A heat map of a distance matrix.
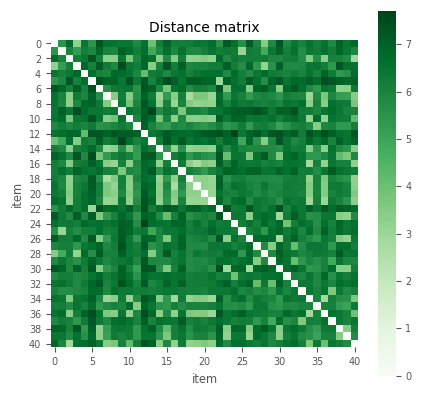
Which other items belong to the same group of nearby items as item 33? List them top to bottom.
37
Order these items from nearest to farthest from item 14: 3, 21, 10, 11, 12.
21, 10, 11, 3, 12
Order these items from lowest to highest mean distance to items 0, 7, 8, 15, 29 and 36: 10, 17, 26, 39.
10, 39, 26, 17
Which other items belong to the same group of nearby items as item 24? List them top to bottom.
31
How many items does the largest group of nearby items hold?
13
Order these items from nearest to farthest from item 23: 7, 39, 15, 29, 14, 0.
39, 15, 7, 14, 29, 0
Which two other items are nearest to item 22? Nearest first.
5, 0
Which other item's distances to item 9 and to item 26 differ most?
30
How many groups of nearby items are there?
11
